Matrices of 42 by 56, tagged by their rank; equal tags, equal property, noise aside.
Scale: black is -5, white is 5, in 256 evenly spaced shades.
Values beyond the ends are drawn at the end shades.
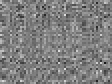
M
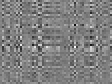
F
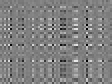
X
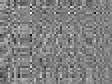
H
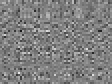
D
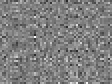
M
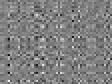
H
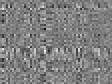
H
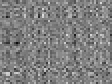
M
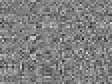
D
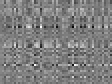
F
